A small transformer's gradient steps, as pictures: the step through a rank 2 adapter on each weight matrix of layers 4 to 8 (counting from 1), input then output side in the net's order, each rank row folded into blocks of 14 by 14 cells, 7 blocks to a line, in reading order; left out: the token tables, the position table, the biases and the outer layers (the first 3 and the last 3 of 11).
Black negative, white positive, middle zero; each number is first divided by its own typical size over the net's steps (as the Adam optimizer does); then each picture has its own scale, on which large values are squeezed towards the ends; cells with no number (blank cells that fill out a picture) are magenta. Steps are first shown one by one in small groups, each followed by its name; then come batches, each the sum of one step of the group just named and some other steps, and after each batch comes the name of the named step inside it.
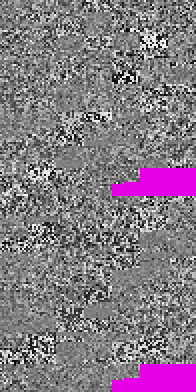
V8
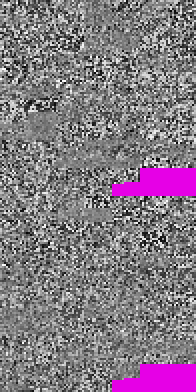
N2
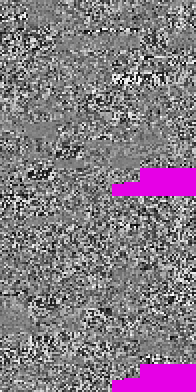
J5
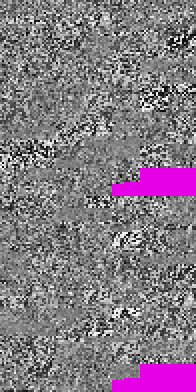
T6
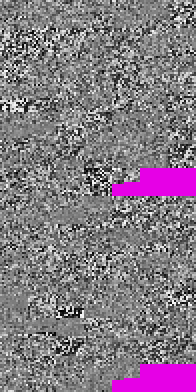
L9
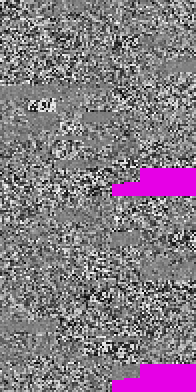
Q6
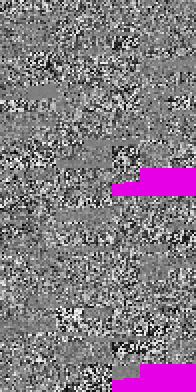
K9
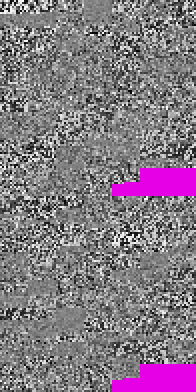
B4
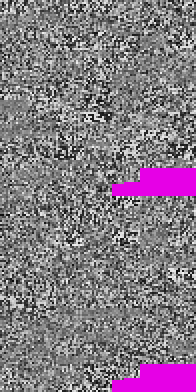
B4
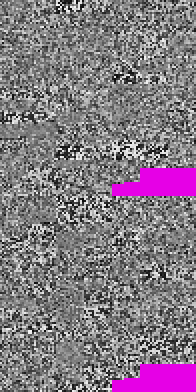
V8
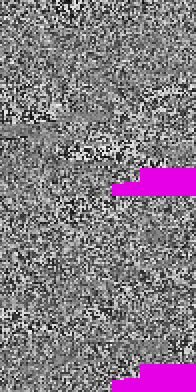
Q6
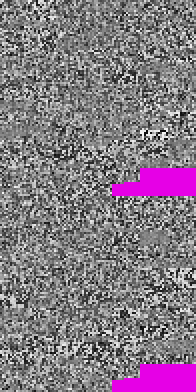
V8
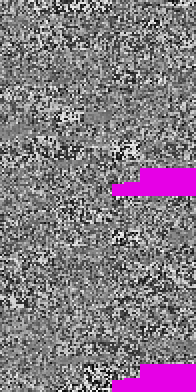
B4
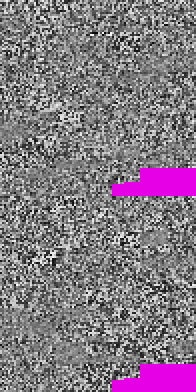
B4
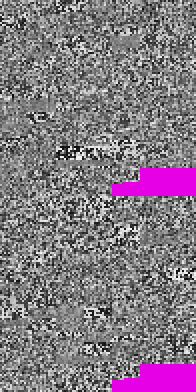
J5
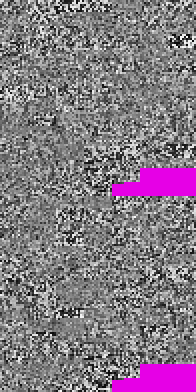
L9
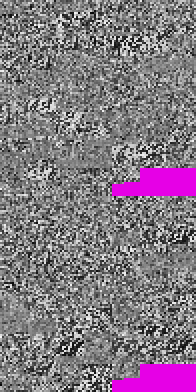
L9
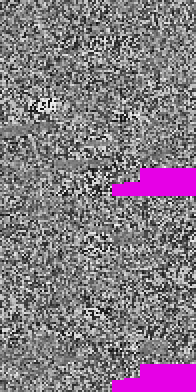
Q6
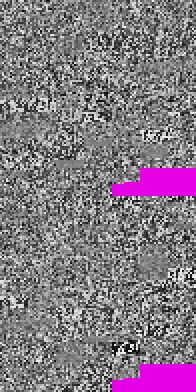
K9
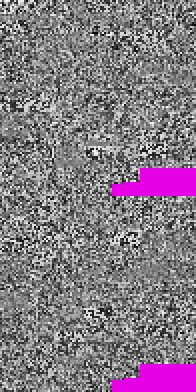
B4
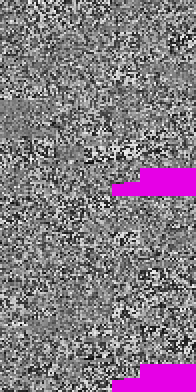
T6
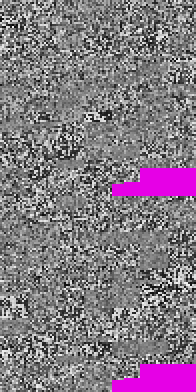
L9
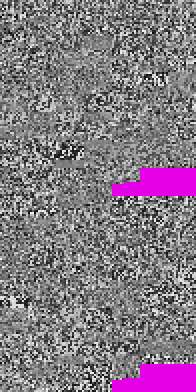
J5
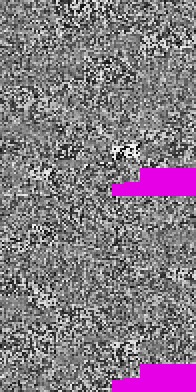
V8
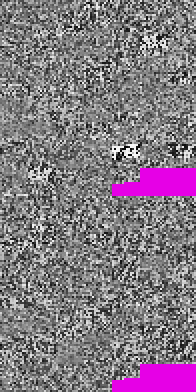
V8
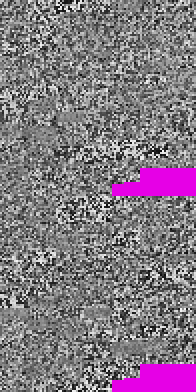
L9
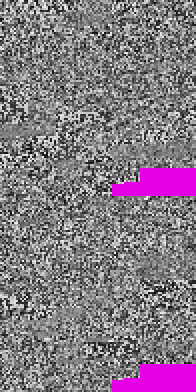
B4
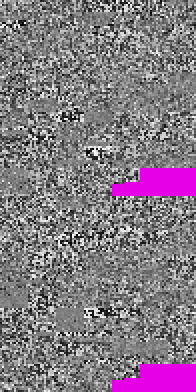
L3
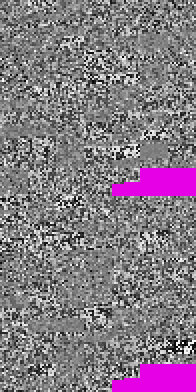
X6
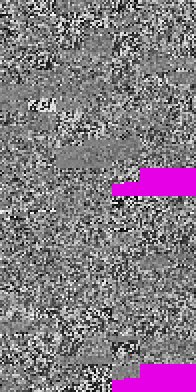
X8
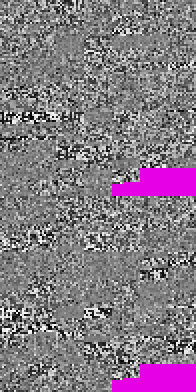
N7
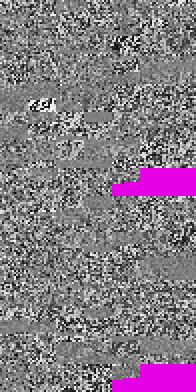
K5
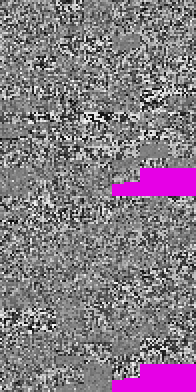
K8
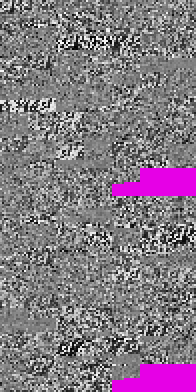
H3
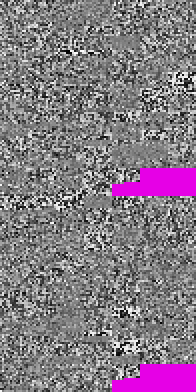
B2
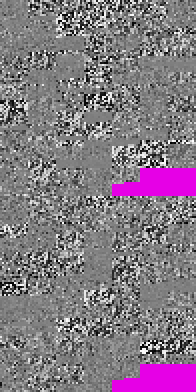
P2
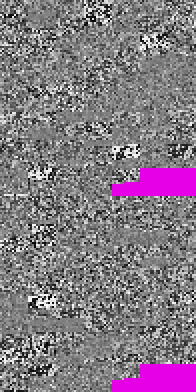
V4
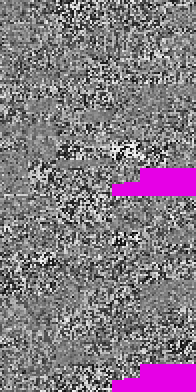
P2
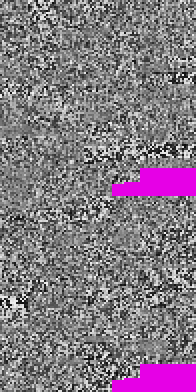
X8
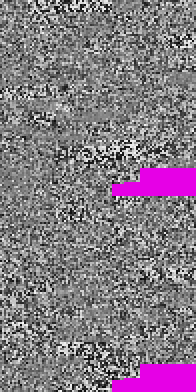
N7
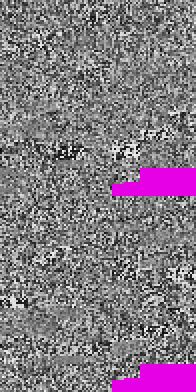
V4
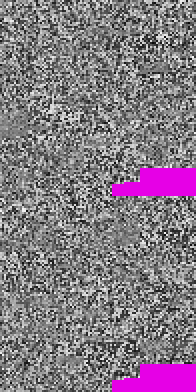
K5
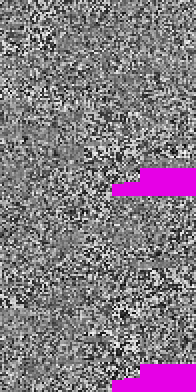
B2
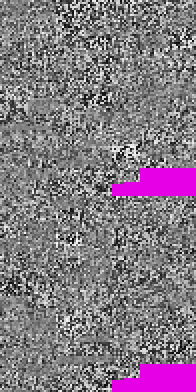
P2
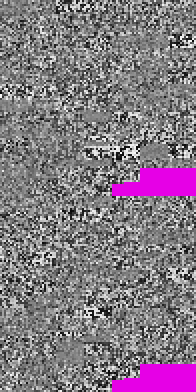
L3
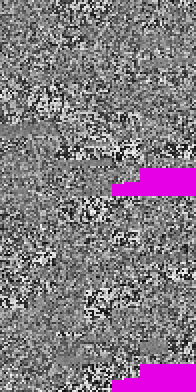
X8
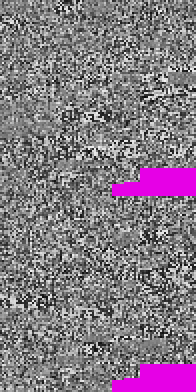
L3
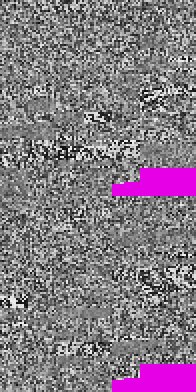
K8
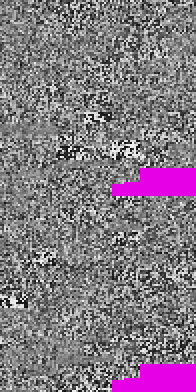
P2
